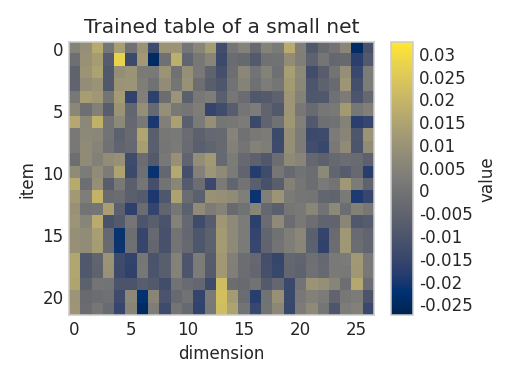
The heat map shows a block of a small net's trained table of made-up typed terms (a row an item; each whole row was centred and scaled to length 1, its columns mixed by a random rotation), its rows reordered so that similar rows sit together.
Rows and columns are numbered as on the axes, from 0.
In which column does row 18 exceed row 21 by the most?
6
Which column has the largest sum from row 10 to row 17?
0
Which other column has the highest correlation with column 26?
16
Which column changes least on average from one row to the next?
20
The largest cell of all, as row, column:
1, 4
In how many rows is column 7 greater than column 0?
2
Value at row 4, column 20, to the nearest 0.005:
0.005
